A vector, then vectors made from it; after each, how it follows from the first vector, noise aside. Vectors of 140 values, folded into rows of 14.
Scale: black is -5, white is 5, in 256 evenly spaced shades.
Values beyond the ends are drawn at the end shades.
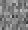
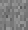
wrapped around, shrunk.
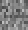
wrapped around, negated.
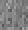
wrapped around, negated, shrunk.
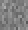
wrapped around, negated, shrunk.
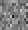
copied.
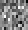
wrapped around, negated, scaled up.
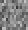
wrapped around.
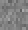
wrapped around, negated, shrunk.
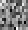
wrapped around, negated, scaled up.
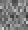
sign-scrambled.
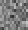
sign-scrambled.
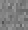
wrapped around, negated, shrunk.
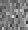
sign-scrambled.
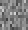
reversed, negated.
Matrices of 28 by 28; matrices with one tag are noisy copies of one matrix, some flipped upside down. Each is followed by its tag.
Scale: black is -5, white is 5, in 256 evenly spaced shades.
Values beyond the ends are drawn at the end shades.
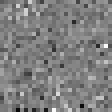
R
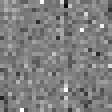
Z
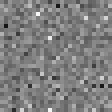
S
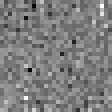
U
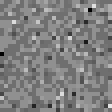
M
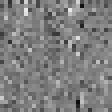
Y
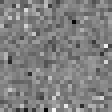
R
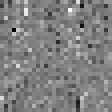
Y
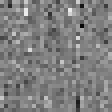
Y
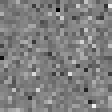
M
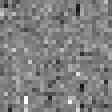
Y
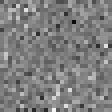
R
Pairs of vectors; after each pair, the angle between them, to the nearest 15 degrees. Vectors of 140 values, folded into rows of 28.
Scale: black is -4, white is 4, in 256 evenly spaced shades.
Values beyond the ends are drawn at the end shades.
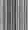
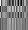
105 degrees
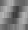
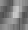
165 degrees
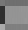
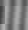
60 degrees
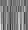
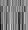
165 degrees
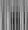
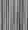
75 degrees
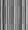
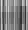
30 degrees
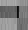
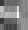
150 degrees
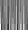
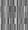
60 degrees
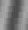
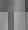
105 degrees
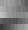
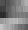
165 degrees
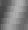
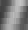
15 degrees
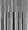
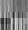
45 degrees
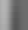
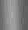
90 degrees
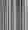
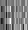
75 degrees
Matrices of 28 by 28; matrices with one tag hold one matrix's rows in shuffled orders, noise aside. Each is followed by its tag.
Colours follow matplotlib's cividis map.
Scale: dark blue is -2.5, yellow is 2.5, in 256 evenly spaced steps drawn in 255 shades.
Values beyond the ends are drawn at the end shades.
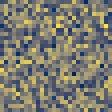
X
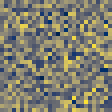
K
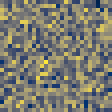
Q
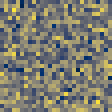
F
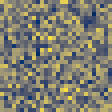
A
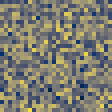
X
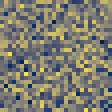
K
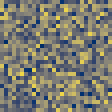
A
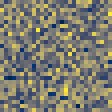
A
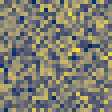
A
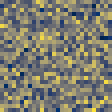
K
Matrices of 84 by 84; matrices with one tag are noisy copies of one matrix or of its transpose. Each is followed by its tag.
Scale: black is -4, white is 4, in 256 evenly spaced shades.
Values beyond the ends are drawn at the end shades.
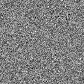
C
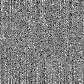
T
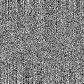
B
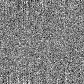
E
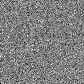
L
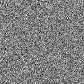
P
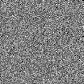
L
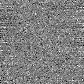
E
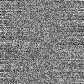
T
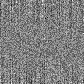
T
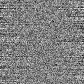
B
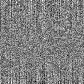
T
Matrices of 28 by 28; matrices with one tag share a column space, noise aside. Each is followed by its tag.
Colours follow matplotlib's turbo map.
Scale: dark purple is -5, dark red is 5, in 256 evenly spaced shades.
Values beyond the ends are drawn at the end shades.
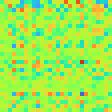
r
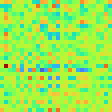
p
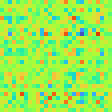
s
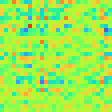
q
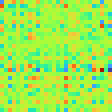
p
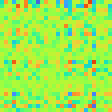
r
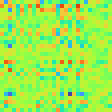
r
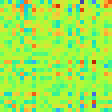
r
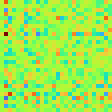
s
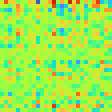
r
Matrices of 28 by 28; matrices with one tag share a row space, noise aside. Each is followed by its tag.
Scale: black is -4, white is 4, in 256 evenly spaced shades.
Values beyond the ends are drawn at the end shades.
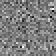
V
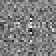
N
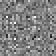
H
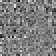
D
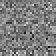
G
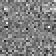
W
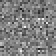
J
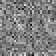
G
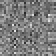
G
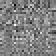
G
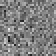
N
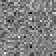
N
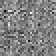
N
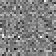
D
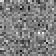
J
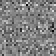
V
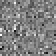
D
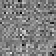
V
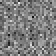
N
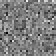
W
